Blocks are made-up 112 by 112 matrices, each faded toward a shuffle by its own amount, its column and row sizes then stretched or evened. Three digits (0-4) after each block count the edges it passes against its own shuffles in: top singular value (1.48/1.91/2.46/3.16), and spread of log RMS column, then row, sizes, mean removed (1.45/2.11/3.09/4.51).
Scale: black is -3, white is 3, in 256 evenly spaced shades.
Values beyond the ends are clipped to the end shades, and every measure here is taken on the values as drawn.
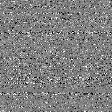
0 0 3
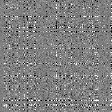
3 3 3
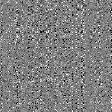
2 3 2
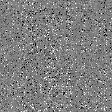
0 2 1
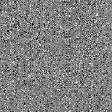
2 2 0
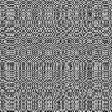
4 0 3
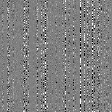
2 4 0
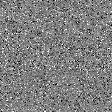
0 0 1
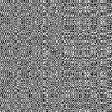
4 3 0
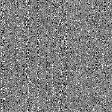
0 3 0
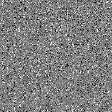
0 2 1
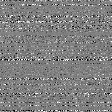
1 0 4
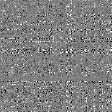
1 3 3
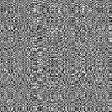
4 2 2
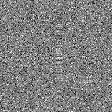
2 0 0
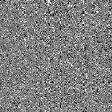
2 2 1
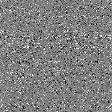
0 1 2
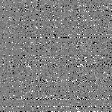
2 2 3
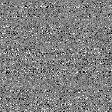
1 0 3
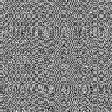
4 0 0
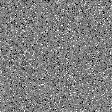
0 1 0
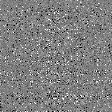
0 2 2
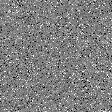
0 0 1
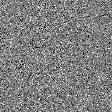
0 2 1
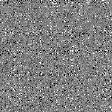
1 2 2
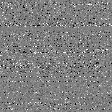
0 0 3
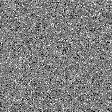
0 0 1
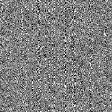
2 3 0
